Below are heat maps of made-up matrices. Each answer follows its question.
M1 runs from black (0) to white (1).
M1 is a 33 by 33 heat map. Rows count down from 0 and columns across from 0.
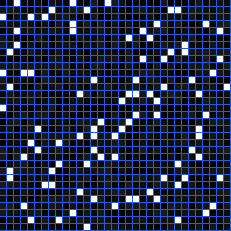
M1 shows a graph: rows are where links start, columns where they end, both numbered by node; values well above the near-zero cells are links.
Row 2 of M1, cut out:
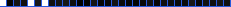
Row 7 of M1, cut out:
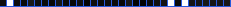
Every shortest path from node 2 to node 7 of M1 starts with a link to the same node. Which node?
node 6
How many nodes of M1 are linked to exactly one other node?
2
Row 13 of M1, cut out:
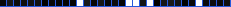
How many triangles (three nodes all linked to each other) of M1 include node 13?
3
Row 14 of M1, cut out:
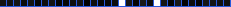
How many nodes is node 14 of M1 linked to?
2
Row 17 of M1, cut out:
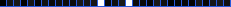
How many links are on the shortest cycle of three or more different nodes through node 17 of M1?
5
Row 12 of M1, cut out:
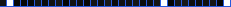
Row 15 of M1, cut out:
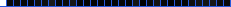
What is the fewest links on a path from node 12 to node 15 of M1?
7
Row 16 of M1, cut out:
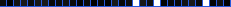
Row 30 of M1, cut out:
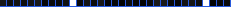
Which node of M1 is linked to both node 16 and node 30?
node 29
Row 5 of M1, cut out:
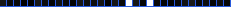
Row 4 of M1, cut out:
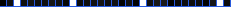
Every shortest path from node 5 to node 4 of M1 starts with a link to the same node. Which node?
node 18
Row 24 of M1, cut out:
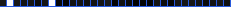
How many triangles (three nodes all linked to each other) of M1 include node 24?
1
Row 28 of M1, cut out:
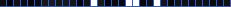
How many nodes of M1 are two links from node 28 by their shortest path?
7
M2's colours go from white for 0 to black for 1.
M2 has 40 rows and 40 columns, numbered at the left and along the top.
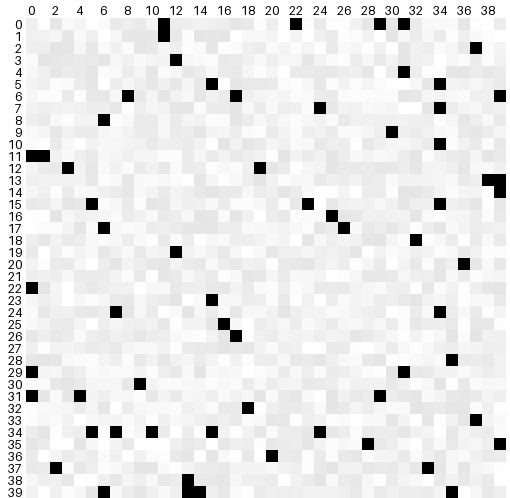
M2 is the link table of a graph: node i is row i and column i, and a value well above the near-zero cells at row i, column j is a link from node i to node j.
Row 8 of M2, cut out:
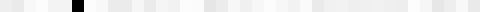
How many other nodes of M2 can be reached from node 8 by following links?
9
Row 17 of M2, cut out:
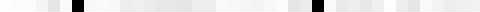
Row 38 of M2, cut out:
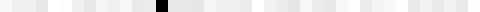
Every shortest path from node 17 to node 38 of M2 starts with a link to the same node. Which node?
node 6
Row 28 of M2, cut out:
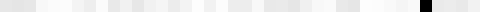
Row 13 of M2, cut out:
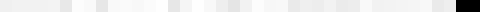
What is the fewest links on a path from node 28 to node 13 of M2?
3
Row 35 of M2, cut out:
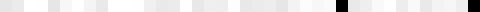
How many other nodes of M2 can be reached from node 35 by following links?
9
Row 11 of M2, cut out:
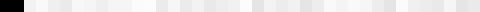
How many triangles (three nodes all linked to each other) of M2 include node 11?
0
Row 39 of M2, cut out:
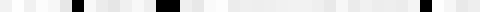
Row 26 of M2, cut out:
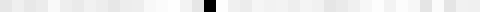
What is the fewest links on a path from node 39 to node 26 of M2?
3
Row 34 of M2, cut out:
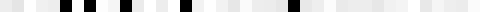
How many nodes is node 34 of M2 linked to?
5
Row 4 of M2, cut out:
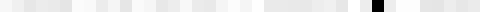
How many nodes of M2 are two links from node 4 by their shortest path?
2
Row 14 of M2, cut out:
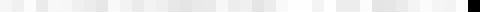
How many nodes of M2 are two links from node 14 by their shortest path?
3
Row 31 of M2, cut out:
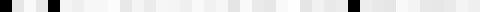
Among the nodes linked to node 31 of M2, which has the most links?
node 0
